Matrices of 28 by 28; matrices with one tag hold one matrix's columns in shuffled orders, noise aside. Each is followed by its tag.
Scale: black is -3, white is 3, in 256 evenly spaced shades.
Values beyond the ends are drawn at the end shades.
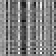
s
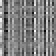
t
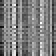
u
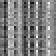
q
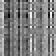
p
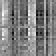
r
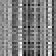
u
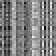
q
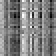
p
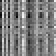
p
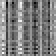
s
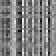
t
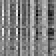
r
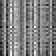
u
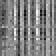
r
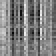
r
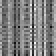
u
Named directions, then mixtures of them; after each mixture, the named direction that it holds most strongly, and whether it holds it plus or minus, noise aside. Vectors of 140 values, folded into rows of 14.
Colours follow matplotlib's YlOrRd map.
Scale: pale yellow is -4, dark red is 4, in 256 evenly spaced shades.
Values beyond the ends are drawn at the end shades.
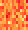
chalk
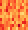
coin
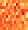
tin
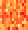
coin, minus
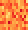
chalk, minus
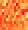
tin, plus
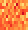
tin, plus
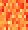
chalk, plus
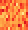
tin, minus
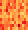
coin, plus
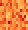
chalk, minus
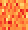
tin, plus
